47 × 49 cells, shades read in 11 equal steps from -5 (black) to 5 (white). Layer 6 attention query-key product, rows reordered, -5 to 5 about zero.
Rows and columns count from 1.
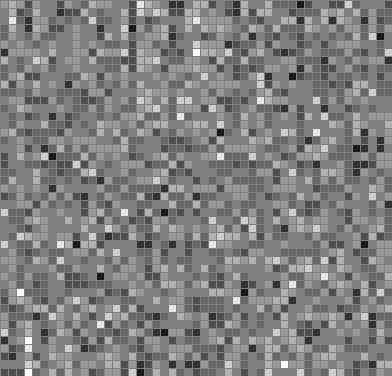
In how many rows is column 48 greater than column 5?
16
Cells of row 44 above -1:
31
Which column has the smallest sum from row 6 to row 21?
38
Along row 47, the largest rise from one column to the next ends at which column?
4
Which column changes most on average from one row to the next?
35
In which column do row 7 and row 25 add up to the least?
1
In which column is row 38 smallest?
37
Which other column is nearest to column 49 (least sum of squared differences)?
15
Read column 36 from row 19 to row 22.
0 -2 1 0
